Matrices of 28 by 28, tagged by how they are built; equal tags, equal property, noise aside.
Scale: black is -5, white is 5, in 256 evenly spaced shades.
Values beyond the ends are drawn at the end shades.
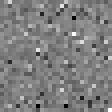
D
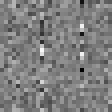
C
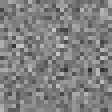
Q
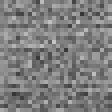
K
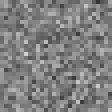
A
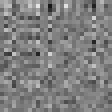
Q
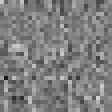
Q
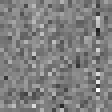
C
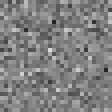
A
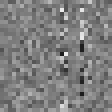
C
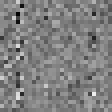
C
